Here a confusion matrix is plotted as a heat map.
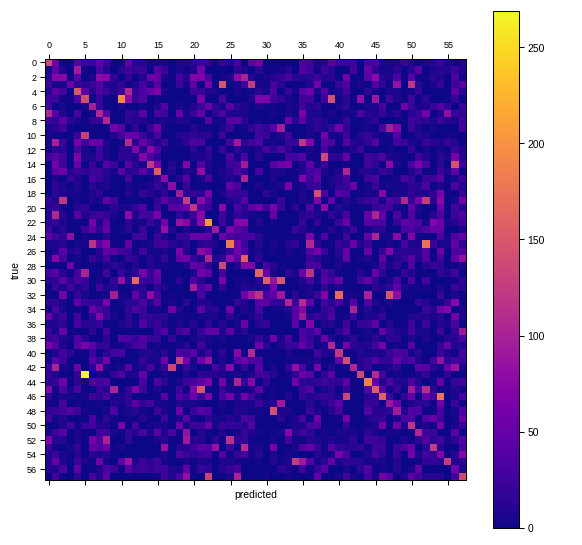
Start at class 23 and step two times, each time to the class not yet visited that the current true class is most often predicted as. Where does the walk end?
27
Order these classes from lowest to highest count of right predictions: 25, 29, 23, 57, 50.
23, 50, 57, 29, 25
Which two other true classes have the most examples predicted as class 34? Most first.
55, 42
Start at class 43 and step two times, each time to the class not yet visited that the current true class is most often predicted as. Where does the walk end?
10
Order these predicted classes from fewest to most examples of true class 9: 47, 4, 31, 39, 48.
4, 39, 31, 48, 47
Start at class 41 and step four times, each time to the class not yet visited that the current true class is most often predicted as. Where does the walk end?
22
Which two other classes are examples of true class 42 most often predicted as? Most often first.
17, 1
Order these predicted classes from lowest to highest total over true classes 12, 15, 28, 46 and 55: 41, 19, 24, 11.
19, 11, 24, 41
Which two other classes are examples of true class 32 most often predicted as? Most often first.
40, 47
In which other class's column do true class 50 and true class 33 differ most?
35
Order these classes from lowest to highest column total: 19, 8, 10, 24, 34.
34, 10, 24, 19, 8
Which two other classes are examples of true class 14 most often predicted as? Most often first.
56, 27
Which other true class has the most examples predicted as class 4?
1
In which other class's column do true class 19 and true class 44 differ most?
52
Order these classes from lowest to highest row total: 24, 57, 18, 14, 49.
49, 18, 57, 24, 14
